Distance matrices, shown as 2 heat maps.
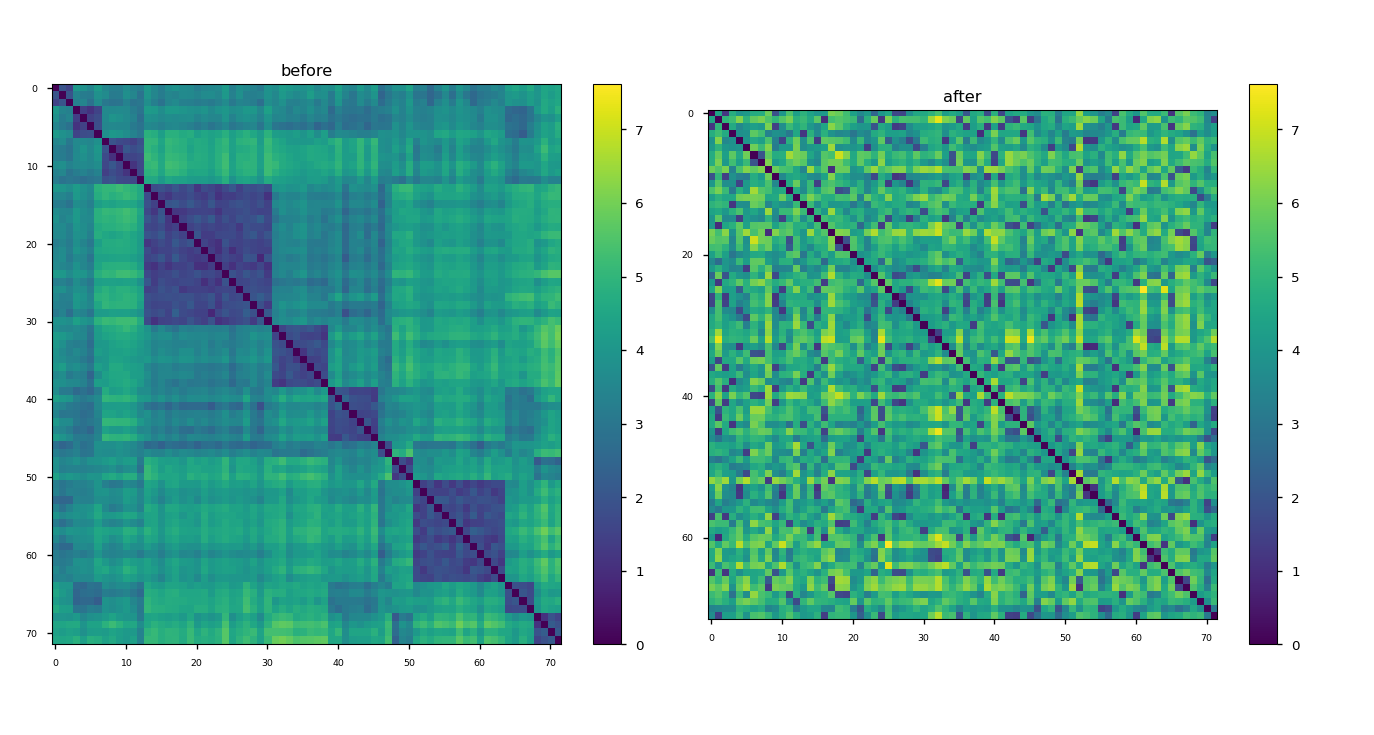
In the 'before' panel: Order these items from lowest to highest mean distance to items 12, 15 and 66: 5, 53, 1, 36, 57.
5, 1, 53, 36, 57
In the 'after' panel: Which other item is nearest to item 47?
37
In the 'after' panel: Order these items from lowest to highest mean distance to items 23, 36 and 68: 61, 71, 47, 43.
47, 71, 43, 61
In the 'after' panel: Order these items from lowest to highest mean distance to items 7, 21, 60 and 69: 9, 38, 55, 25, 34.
55, 9, 34, 38, 25
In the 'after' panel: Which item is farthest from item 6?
18
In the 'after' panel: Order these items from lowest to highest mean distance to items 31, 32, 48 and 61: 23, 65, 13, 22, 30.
22, 23, 30, 13, 65
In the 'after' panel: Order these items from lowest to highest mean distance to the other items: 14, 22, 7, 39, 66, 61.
22, 39, 14, 7, 66, 61
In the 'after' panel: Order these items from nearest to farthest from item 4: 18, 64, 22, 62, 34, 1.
22, 34, 62, 18, 1, 64
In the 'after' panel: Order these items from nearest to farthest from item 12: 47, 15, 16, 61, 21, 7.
21, 61, 16, 15, 7, 47
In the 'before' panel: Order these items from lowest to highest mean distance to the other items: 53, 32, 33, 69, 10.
53, 33, 32, 10, 69
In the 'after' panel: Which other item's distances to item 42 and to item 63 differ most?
32
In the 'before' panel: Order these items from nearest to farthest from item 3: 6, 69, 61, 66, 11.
6, 66, 11, 61, 69
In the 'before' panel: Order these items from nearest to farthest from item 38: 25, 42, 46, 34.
34, 25, 46, 42
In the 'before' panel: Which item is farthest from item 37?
71
